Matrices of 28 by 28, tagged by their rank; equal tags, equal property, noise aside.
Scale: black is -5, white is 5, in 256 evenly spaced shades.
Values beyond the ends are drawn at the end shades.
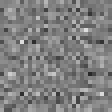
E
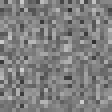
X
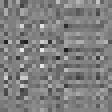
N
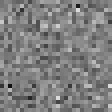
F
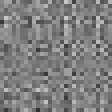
N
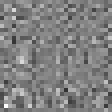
E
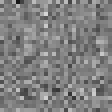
X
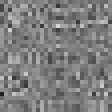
E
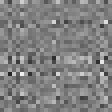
N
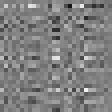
N
